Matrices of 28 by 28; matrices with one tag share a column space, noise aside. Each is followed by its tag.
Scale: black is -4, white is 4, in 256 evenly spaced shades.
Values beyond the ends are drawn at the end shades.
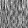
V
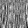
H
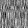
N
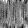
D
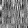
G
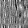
G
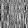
H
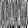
D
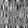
G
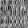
V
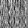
V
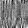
D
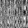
V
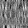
G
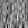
H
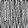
D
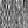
V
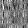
G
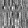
N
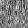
V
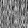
V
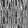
G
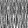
H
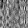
V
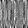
D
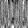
D
